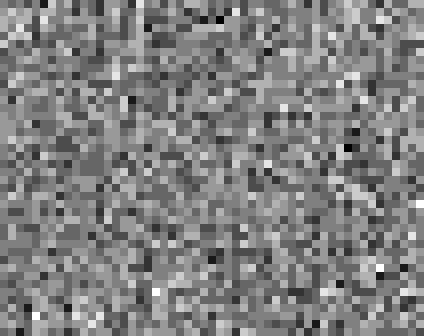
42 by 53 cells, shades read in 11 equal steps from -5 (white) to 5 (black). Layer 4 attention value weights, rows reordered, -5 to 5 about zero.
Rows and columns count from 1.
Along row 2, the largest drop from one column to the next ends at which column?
30
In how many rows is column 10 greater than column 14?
21
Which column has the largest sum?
13
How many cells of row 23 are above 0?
22
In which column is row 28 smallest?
14
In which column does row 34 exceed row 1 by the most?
18
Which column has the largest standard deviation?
48
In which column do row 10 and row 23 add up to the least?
15
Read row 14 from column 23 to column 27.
2 -1 0 -1 -1
